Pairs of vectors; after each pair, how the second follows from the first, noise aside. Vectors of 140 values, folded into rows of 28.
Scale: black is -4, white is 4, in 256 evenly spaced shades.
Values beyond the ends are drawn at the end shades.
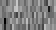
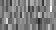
reversed, negated.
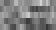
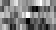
scaled up.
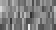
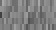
wrapped around, negated, shrunk.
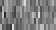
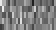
shuffled.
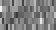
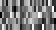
reversed, negated, scaled up.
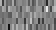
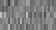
wrapped around, negated, shrunk.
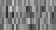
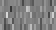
negated, partly zeroed.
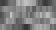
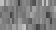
negated, partly zeroed.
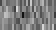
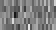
shuffled.
